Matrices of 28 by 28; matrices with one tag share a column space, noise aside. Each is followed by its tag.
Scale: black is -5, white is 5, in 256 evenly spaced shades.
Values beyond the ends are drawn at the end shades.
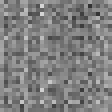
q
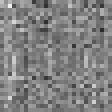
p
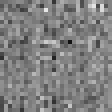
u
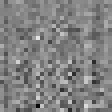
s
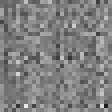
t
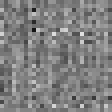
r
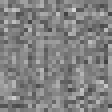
r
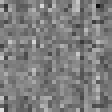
u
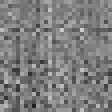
s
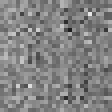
r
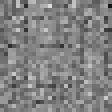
p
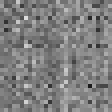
p
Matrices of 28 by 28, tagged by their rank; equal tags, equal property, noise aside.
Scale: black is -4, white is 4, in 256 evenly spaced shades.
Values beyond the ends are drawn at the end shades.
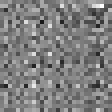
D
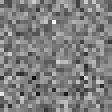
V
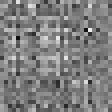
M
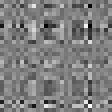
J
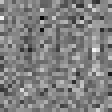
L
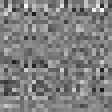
D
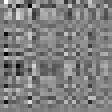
J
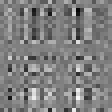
J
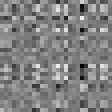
J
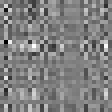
J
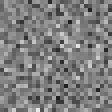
V
